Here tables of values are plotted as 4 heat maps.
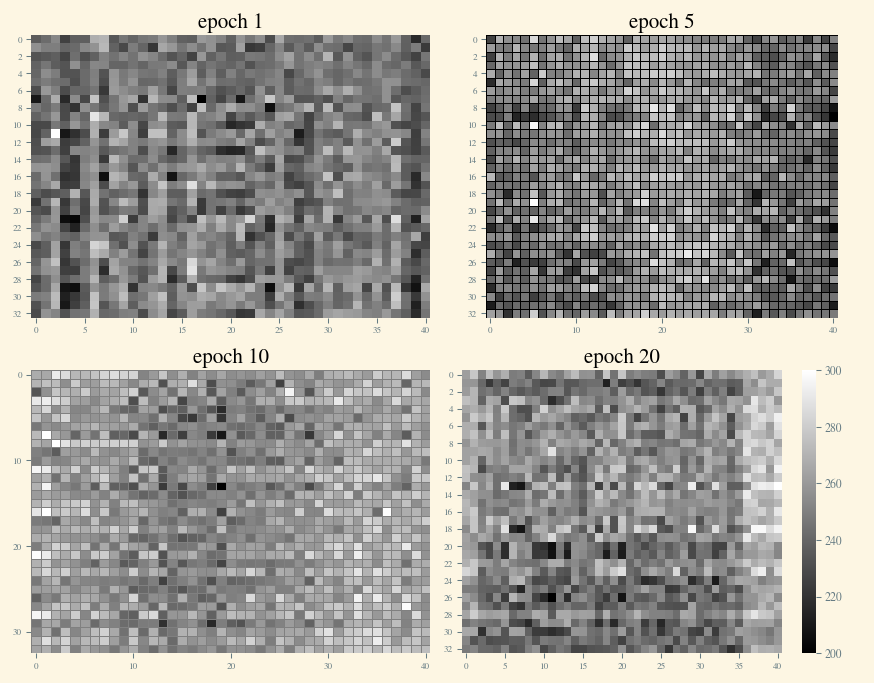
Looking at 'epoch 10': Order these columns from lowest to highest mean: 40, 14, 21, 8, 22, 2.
14, 21, 22, 8, 40, 2
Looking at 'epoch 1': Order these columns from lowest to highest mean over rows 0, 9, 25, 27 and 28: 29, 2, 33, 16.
29, 33, 2, 16
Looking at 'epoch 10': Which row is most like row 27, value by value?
20
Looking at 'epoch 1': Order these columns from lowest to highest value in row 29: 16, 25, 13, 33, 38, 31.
38, 16, 31, 13, 25, 33
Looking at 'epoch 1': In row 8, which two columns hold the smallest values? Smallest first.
24, 4
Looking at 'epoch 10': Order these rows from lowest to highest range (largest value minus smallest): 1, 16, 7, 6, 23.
6, 23, 1, 16, 7
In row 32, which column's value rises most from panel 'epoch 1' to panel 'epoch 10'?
39
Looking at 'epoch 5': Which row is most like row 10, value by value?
21
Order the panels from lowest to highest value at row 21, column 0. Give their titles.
epoch 1, epoch 5, epoch 20, epoch 10
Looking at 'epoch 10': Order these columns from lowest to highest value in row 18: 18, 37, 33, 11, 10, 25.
18, 11, 25, 33, 37, 10
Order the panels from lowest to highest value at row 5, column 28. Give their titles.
epoch 20, epoch 1, epoch 10, epoch 5
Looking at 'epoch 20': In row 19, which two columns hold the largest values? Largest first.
36, 11
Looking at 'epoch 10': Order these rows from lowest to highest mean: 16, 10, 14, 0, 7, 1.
7, 10, 14, 1, 16, 0
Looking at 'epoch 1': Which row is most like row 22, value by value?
15
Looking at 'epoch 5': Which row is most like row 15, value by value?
17
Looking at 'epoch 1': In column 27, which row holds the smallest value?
11
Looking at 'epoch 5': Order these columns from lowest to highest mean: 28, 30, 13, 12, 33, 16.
33, 13, 30, 16, 28, 12
